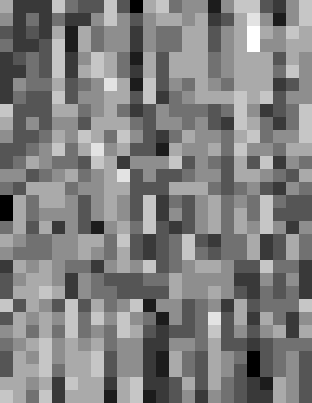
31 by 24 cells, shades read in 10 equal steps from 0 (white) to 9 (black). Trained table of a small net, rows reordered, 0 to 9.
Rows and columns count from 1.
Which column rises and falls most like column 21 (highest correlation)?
12
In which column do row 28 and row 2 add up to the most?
22
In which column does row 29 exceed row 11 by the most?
20
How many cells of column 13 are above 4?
25
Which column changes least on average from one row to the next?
16
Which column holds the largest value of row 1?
11
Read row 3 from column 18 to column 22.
4 3 0 3 4
